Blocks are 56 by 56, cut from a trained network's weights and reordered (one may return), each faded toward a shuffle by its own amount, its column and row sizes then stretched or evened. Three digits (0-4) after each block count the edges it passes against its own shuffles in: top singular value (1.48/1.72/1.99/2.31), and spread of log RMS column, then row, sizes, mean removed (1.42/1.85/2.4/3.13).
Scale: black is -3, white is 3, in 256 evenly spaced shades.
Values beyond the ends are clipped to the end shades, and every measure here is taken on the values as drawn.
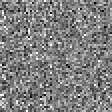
0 2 0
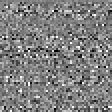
1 1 4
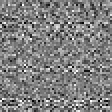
4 0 3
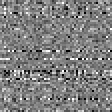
3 0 4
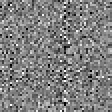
2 2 0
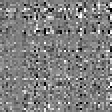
3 4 3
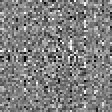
3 3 1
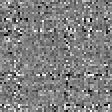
0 3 3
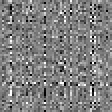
4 4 2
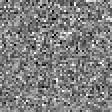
0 0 1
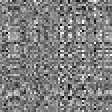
4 3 2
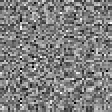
4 0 1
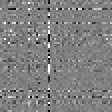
3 2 3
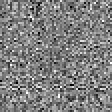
3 1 1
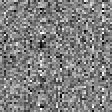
2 3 0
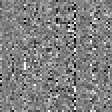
2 3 1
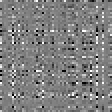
4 4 4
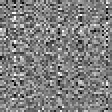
4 3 0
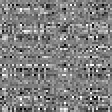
4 2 4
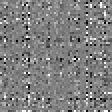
0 4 3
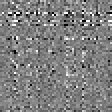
2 2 3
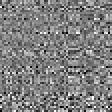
4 0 4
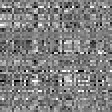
4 1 4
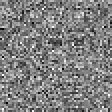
2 0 0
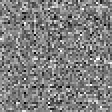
0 2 1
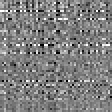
3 0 4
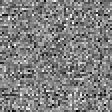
1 0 1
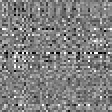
3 2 3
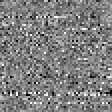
2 0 3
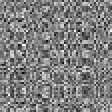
4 2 0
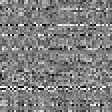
4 0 4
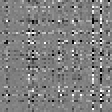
4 4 3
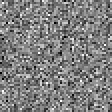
2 0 0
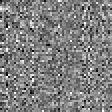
2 2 0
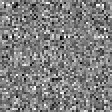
2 1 1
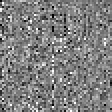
1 3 0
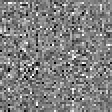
1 2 2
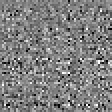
1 2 3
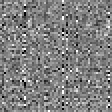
2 3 1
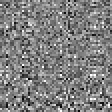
3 2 2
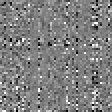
1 4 2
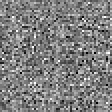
2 0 2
